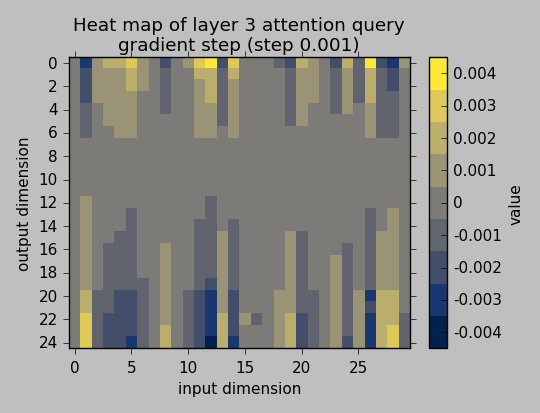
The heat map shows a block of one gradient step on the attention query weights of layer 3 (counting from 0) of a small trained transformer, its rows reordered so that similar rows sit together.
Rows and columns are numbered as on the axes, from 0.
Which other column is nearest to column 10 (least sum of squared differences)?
29
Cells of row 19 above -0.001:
20
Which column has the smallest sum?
12
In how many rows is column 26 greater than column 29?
7
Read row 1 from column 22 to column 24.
0 -0.001 0.001
